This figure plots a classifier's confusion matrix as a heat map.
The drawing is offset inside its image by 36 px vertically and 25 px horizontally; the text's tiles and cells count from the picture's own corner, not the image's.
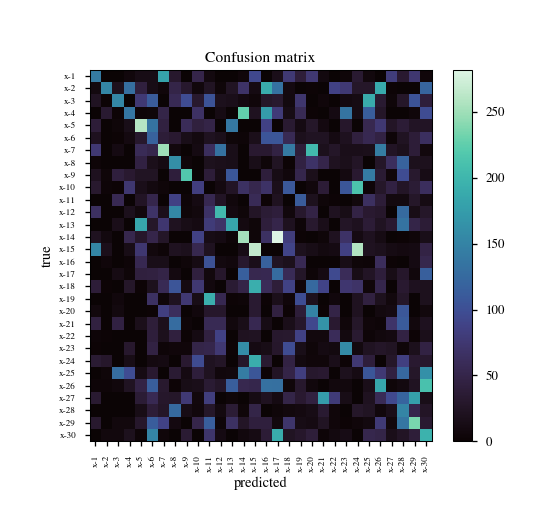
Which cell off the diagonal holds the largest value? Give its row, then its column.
x-14, x-17
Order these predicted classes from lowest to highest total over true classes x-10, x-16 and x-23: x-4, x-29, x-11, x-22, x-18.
x-22, x-29, x-4, x-11, x-18
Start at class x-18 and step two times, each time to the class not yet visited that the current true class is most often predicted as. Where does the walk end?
x-24
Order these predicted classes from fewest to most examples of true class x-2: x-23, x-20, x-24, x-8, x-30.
x-20, x-24, x-8, x-23, x-30
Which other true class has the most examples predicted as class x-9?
x-3
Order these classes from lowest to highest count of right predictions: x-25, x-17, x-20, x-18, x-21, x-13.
x-18, x-25, x-17, x-20, x-21, x-13
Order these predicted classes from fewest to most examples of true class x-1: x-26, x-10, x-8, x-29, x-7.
x-26, x-8, x-10, x-29, x-7
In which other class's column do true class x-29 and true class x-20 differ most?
x-6
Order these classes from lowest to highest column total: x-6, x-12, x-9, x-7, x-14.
x-9, x-12, x-7, x-14, x-6
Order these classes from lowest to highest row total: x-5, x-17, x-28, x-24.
x-28, x-24, x-17, x-5
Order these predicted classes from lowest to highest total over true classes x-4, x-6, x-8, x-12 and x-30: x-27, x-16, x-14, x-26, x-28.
x-27, x-26, x-14, x-28, x-16
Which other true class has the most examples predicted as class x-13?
x-5
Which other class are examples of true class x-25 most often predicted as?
x-30
